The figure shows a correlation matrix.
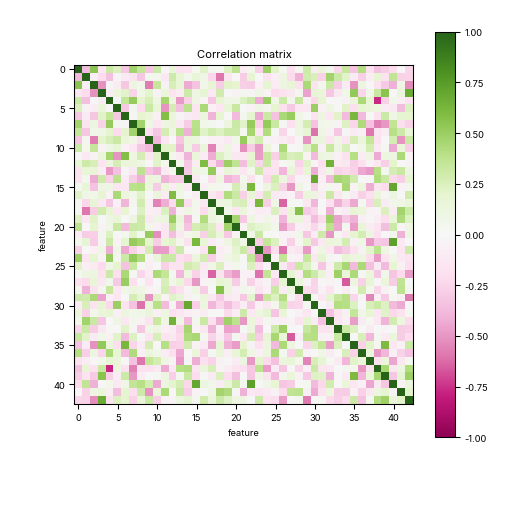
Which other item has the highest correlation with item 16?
12
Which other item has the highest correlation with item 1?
32
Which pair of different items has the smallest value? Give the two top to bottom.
4, 38
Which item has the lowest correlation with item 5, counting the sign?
11
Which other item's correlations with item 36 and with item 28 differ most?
41
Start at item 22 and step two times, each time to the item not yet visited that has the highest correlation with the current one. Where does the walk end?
15
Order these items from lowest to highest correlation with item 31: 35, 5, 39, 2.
5, 2, 39, 35
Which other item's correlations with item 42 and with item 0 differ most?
2
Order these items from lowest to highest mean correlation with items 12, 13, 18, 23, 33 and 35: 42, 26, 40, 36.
36, 26, 40, 42
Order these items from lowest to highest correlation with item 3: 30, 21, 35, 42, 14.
21, 30, 14, 35, 42
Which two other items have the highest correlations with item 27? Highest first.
6, 41
